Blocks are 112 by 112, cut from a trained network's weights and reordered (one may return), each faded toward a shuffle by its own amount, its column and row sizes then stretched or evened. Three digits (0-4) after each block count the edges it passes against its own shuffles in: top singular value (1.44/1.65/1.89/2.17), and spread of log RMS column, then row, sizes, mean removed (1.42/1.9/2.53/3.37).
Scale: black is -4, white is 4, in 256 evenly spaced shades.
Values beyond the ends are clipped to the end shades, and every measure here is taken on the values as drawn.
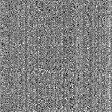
3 2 1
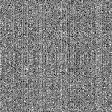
3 0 1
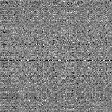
4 1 2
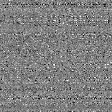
2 0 3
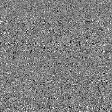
0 2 3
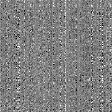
2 4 1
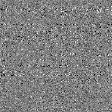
1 2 3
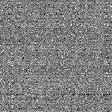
3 1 0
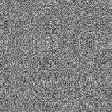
4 2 1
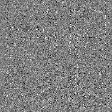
0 3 2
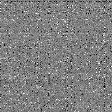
1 2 1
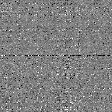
2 1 2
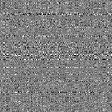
4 1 4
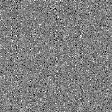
2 2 1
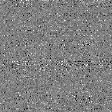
0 2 3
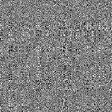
4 3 2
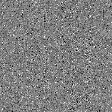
0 2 0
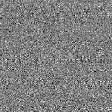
3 0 3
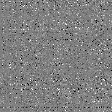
0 2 2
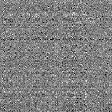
3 2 1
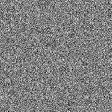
2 1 0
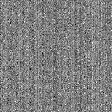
3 1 0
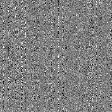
0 4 1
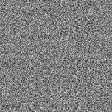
4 1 0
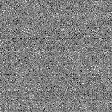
1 0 0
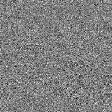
3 0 2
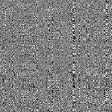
4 4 2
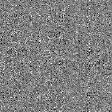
0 3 2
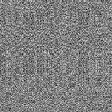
4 1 0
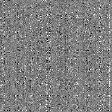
1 3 2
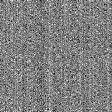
2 0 1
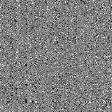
0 2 1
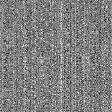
3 2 0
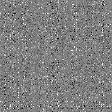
0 3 2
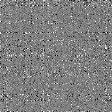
0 2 3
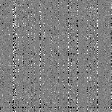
3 4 1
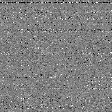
2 0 3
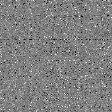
0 2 2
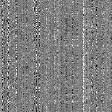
3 4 0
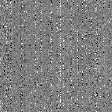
1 4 1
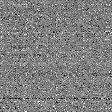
2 1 2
